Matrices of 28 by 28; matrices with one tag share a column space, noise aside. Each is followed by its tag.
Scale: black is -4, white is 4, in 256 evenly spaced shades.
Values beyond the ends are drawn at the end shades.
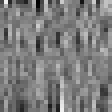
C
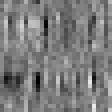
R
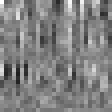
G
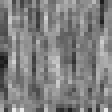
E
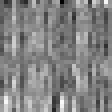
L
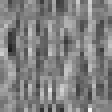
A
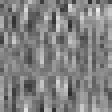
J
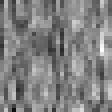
A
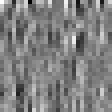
C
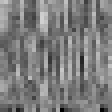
E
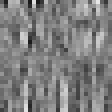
C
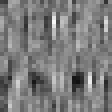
R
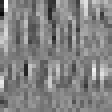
G
